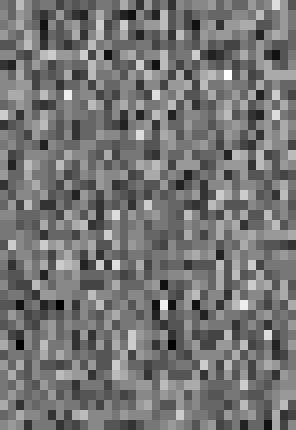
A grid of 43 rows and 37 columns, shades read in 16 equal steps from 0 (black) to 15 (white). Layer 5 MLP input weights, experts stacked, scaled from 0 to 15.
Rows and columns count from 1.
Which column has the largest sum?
31
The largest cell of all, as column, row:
29, 8
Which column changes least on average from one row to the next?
4
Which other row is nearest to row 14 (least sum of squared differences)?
40
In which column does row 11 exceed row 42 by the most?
36
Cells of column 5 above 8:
6
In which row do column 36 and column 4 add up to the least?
43
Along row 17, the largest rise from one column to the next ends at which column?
33
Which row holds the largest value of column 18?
14
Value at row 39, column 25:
10
